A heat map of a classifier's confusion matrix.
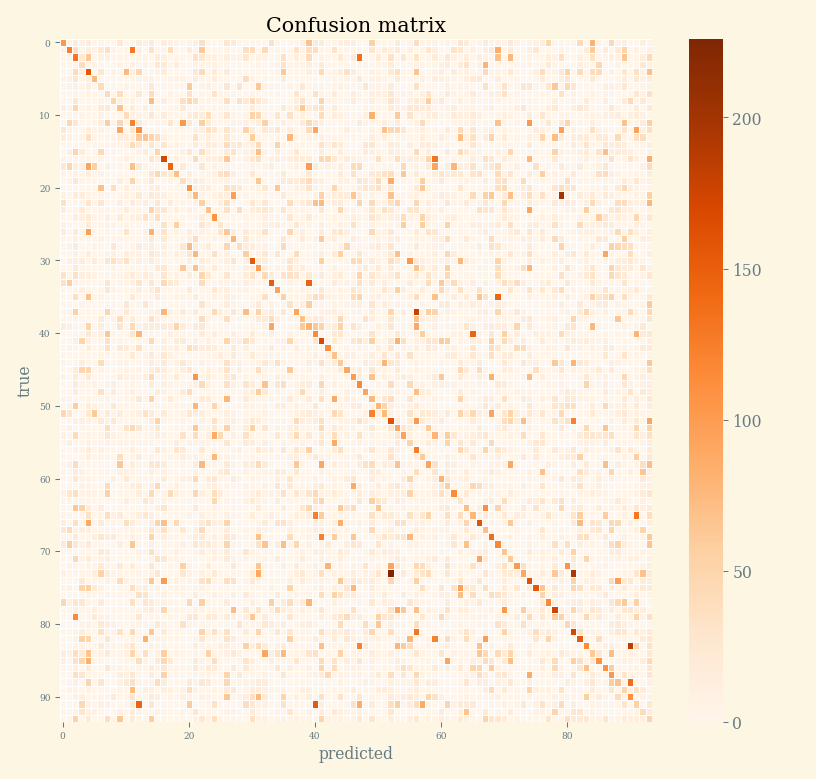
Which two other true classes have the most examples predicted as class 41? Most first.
68, 58
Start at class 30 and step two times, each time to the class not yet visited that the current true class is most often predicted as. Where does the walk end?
43
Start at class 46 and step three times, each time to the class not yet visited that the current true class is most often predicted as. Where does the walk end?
2
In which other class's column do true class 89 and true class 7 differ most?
11
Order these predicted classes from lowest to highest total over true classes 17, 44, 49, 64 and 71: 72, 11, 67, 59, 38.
72, 38, 11, 59, 67
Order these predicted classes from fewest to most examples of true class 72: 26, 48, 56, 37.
26, 37, 48, 56
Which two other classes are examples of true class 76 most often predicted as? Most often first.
63, 43
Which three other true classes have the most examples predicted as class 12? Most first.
91, 40, 13
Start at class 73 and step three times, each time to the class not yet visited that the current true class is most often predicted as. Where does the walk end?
56
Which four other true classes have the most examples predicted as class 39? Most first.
33, 17, 77, 0
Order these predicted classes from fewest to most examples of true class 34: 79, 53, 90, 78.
90, 78, 79, 53
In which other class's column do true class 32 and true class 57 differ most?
24
